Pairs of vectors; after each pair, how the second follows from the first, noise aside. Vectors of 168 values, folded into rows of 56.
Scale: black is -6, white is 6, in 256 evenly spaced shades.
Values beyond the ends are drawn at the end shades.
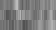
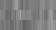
shrunk.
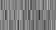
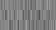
shrunk.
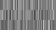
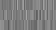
wrapped around, shrunk.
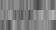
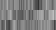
copied.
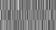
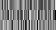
wrapped around, negated, scaled up.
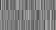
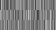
copied.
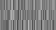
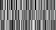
wrapped around, scaled up.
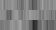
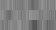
shrunk.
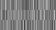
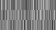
copied.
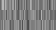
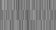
shrunk.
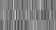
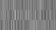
shrunk.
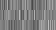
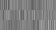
shrunk.
